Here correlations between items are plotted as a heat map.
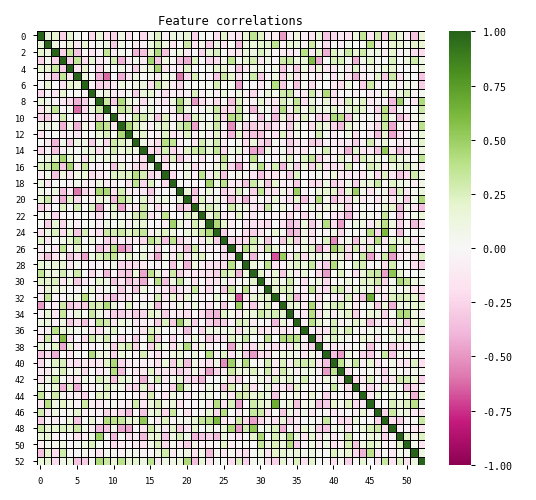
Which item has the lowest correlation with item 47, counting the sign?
29
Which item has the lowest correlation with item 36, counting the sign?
20
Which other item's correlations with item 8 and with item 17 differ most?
49
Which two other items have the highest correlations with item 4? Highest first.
16, 2
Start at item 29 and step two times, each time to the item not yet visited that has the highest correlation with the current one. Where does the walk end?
26
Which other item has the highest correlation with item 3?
37
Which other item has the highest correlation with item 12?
11
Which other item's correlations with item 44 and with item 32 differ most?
27
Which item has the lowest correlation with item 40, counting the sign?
25
